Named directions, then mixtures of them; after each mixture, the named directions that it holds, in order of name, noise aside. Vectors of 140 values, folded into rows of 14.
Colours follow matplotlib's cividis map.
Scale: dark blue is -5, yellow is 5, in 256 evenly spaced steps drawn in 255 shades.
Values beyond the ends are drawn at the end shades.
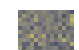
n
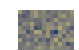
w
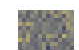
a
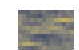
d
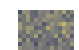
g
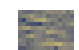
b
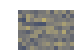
b, g.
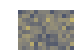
d, g, n.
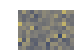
a, g, n.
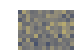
g.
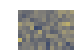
a, g, w.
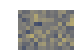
b, n, w.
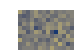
w.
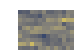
d.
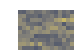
d, n.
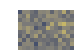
g.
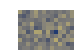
w.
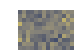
a, d, g.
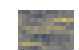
d.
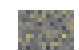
a, b.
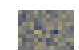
w.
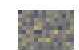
w.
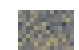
g.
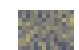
a, d, n.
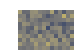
g.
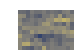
d.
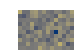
w.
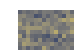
a, d, w.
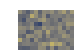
a, b, w.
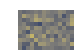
b, n.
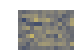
b, n.
